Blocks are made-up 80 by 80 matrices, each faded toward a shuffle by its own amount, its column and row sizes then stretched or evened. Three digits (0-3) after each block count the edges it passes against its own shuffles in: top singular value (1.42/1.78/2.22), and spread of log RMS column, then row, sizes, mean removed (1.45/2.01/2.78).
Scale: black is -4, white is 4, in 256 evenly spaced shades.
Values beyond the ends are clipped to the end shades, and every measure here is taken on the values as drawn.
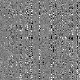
2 3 1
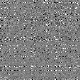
1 2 3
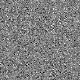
0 1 1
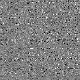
1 1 2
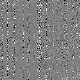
1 3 1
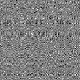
3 0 2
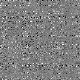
0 2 3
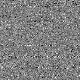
1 0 2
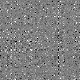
2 2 2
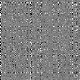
3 3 2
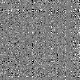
1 3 2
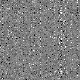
2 2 1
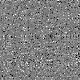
2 0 1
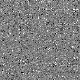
1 1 1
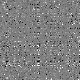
2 2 2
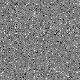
1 1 0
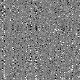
2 2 0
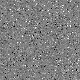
0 0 1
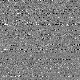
0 0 3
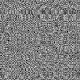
3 1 0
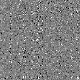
2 2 1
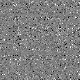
0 1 2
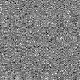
3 0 0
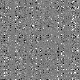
2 3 2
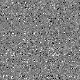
0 1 2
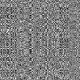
3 3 0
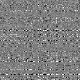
3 1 3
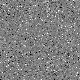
0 0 0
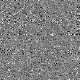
1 1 2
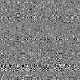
3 1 3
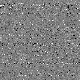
1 0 2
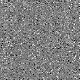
2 1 1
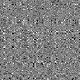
3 1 2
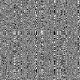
3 3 0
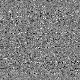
1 0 2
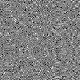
3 0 0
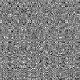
3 0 2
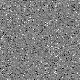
2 0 0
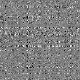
2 2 3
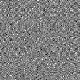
3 0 0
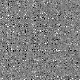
0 2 2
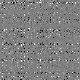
1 2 3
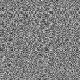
3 0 1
